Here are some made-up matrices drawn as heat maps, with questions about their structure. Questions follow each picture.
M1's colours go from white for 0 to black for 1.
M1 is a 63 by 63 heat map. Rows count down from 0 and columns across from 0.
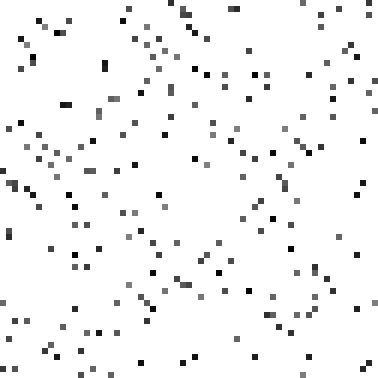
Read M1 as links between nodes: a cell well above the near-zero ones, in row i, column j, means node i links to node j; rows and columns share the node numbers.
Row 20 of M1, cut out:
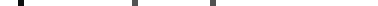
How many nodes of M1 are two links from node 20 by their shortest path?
3
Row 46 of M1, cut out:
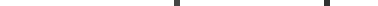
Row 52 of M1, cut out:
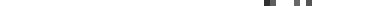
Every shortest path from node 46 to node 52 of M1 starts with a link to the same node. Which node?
node 29
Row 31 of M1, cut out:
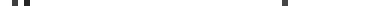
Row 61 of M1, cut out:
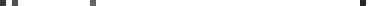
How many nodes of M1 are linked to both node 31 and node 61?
1
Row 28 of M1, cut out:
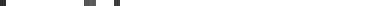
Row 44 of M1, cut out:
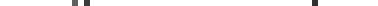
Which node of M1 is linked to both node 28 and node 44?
node 14
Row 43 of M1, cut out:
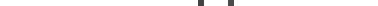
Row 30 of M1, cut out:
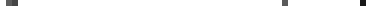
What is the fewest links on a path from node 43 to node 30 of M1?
3
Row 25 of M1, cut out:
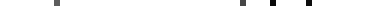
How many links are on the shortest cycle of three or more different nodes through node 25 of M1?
4
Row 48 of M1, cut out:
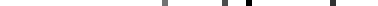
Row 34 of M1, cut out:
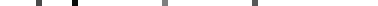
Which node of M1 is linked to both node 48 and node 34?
node 27
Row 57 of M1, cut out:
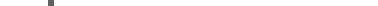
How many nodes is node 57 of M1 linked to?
1
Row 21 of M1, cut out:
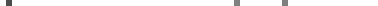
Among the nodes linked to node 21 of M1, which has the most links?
node 1
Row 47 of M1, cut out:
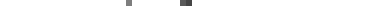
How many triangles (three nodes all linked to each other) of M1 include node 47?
0
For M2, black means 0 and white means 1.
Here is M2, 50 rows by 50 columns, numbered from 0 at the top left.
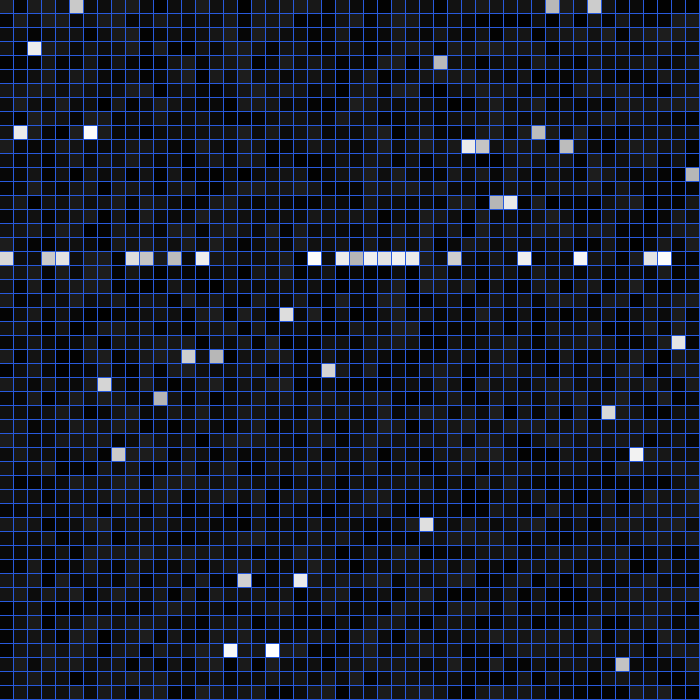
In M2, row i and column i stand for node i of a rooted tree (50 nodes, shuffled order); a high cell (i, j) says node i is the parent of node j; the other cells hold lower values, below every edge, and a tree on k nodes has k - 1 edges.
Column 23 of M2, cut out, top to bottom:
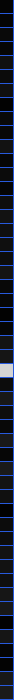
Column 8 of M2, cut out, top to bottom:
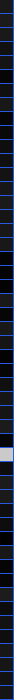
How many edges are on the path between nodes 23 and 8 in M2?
4
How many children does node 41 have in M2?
2
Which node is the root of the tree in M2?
18
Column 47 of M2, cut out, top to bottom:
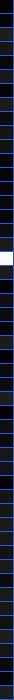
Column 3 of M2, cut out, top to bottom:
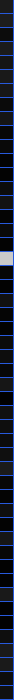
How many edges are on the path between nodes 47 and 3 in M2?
2
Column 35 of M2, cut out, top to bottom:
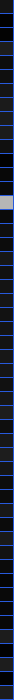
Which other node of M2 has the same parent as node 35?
36
